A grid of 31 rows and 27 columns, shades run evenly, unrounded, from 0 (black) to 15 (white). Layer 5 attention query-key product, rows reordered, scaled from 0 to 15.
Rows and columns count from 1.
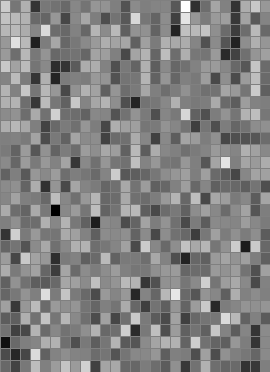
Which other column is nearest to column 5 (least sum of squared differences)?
11
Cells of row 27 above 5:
23
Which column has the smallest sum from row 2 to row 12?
24
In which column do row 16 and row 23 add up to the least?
5
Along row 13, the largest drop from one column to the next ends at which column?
15
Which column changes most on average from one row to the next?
14
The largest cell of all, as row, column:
1, 19
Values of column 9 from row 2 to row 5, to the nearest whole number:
10 6 8 6
